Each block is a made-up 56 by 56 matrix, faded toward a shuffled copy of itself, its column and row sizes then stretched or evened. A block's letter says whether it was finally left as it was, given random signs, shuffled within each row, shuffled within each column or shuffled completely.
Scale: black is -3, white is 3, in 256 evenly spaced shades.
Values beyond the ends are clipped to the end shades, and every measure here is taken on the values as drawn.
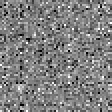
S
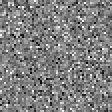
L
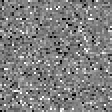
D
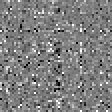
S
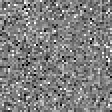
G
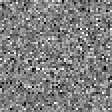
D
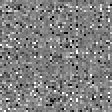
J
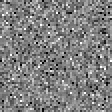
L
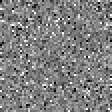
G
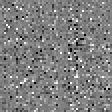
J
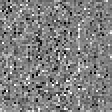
G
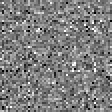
J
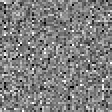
G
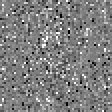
G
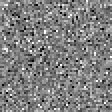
L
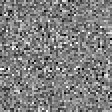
D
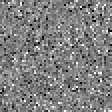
L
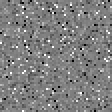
L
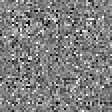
J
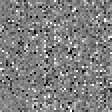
G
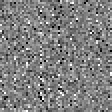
G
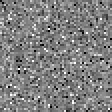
L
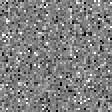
G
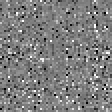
J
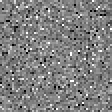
L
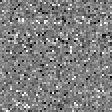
D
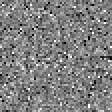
L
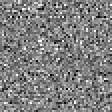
D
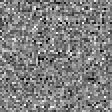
D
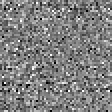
D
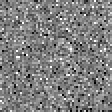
L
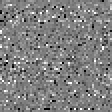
D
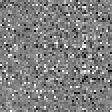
S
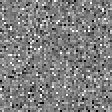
L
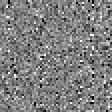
G
